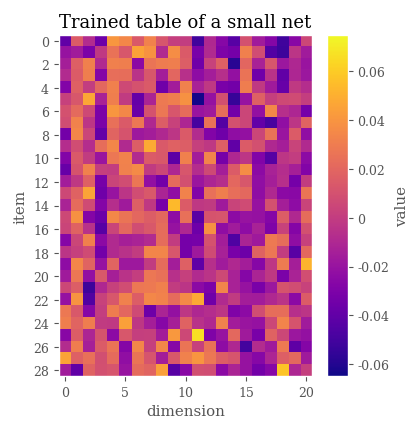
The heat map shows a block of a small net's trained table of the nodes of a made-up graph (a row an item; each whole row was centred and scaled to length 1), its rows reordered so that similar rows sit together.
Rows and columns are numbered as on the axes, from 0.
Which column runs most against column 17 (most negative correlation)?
6
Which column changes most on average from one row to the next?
9
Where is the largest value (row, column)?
25, 11
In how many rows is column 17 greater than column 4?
8
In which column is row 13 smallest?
3
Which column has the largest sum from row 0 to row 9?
4
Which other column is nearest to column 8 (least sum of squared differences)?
7
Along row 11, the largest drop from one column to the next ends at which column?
16
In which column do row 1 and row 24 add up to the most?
5
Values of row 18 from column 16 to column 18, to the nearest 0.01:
0.02 0.03 0
